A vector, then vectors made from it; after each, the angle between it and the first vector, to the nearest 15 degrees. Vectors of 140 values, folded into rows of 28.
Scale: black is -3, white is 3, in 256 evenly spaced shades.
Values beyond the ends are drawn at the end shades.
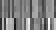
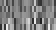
45 degrees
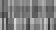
150 degrees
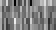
120 degrees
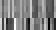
165 degrees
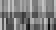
150 degrees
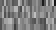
60 degrees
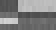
90 degrees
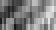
60 degrees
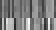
15 degrees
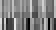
165 degrees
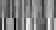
30 degrees
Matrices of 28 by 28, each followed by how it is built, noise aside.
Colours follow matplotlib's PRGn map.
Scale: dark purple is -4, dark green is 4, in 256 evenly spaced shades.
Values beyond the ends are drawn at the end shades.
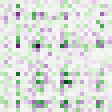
low rank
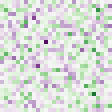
repeating rows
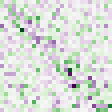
banded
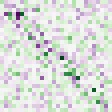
banded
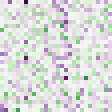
repeating rows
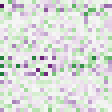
uneven rows
